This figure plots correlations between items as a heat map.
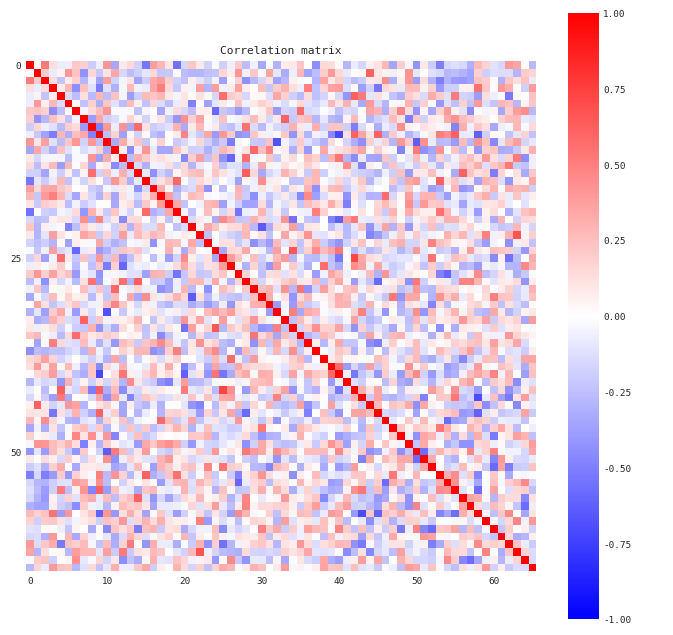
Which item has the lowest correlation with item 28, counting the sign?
45
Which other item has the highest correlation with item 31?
11
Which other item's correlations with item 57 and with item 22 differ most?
63
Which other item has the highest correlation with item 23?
52
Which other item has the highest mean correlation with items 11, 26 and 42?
25
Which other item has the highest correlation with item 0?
2
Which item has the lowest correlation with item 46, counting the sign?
54
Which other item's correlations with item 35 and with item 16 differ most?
17
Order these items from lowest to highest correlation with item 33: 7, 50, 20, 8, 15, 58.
8, 15, 58, 50, 20, 7
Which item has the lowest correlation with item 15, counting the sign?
0
